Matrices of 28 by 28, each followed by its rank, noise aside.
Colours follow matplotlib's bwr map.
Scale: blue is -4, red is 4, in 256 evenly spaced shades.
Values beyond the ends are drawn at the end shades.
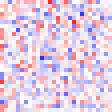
eight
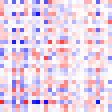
three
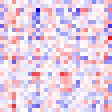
four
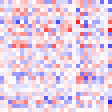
three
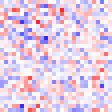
six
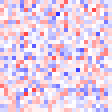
eight
